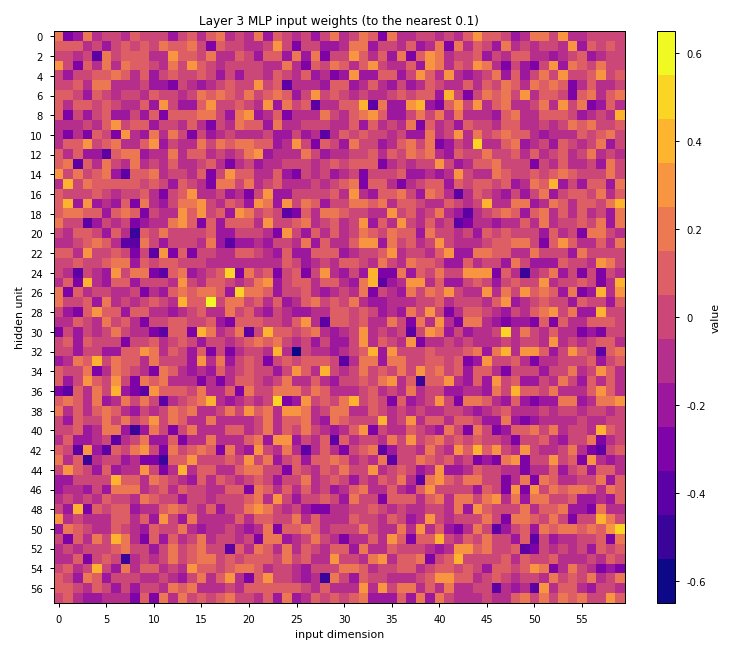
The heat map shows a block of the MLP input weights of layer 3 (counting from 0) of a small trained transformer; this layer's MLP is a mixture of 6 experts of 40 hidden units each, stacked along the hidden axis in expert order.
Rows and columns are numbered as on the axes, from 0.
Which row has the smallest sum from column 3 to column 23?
21
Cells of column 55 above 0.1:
4
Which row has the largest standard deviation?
24
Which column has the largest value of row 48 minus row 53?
7
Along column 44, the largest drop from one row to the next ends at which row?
43
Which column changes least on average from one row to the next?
17
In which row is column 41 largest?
6
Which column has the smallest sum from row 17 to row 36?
8
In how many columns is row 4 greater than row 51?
26
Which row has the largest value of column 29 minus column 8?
20
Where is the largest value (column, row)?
16, 27
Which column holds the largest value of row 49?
57
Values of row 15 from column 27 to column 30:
0 -0.1 0 0.1
